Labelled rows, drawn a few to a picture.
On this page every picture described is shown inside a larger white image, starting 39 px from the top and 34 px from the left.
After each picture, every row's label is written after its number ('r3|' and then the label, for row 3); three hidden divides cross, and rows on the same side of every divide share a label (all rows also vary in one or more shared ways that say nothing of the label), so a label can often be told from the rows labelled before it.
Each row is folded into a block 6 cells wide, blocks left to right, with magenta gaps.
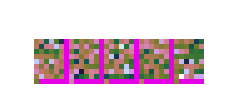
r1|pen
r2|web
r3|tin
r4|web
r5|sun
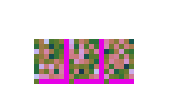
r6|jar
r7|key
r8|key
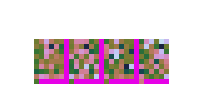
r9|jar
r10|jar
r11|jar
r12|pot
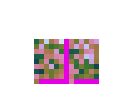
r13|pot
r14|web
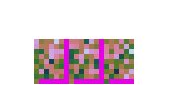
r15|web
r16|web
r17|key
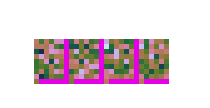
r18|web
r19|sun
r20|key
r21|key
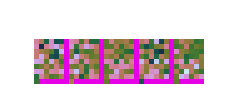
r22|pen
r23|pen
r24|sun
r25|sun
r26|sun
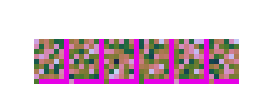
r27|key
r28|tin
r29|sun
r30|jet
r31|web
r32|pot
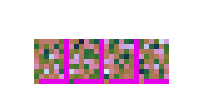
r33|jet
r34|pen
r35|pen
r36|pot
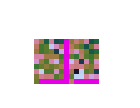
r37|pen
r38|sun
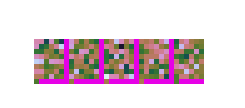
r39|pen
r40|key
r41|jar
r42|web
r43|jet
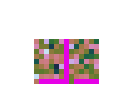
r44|jar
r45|pen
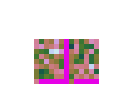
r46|web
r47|jet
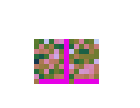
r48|pot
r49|jet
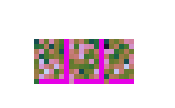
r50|sun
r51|key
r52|jet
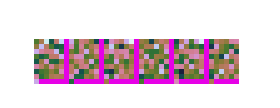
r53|pot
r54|key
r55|pot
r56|tin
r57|pot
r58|jet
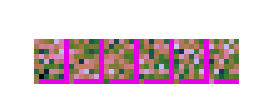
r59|web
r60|sun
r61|pen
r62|tin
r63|key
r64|web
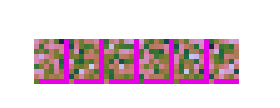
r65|pen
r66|jet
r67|pot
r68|pen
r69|jet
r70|jet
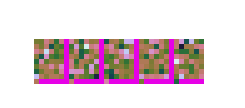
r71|jar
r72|tin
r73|pot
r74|jar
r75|pen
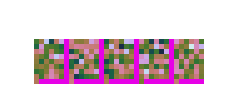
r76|pot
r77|web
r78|pot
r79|pen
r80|tin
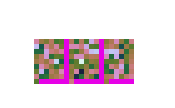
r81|key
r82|web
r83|jar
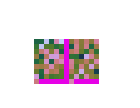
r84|pot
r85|jet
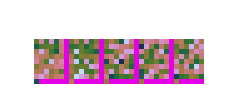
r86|sun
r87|sun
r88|web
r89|jet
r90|tin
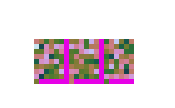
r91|key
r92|web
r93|jar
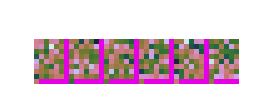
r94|tin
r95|pen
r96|key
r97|jar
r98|pot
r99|sun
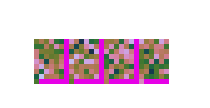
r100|sun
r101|pen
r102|web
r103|web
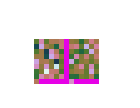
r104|jet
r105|tin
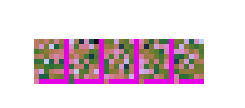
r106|web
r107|pen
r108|jar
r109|pen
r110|pot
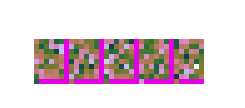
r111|pen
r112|key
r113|pen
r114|tin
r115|jet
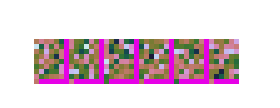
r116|key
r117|tin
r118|pen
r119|jet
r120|sun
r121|web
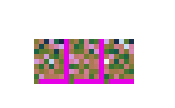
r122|pen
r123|pen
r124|pen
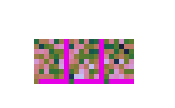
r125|sun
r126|sun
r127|sun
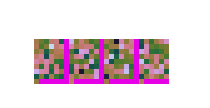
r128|tin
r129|key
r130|tin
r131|jet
